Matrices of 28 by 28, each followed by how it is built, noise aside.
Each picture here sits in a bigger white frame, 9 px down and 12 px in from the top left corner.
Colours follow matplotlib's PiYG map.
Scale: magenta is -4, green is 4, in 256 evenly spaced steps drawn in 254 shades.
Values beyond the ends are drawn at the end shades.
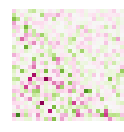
lower triangular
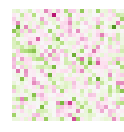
Toeplitz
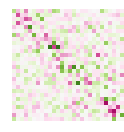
banded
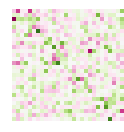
block diagonal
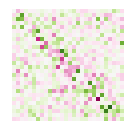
banded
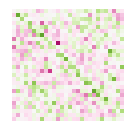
Toeplitz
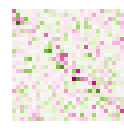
banded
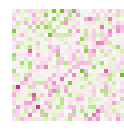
Hankel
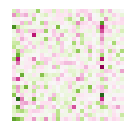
uneven columns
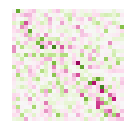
banded
